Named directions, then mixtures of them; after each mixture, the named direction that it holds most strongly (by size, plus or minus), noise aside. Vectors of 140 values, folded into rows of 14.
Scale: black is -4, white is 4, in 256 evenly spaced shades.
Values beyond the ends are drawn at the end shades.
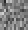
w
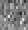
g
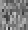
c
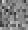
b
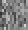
c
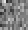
w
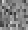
b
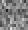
b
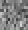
w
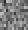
w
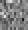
w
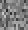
w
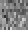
c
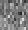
g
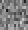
g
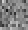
b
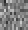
w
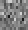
g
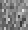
c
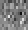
g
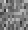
w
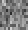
b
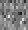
g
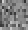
b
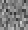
w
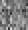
c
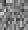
w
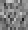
g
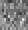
g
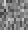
w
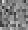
b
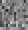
b
